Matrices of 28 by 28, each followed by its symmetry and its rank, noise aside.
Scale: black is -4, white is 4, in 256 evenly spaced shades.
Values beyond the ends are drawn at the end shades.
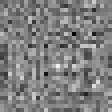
no symmetry, rank five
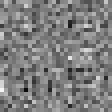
no symmetry, rank five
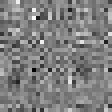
no symmetry, rank four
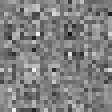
antisymmetric, rank four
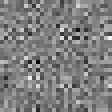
antisymmetric, rank four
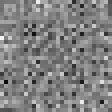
symmetric, rank six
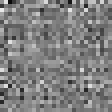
antisymmetric, rank four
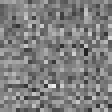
antisymmetric, rank four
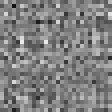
antisymmetric, rank six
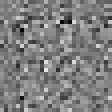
no symmetry, rank four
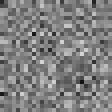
symmetric, rank four
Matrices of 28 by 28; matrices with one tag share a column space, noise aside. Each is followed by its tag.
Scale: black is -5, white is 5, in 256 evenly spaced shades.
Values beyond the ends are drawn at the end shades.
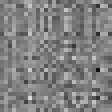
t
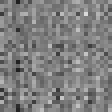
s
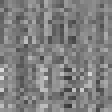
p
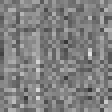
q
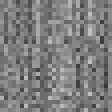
p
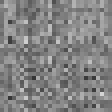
p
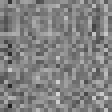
t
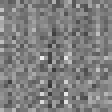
t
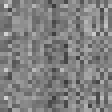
t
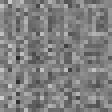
t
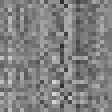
t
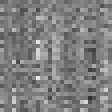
q
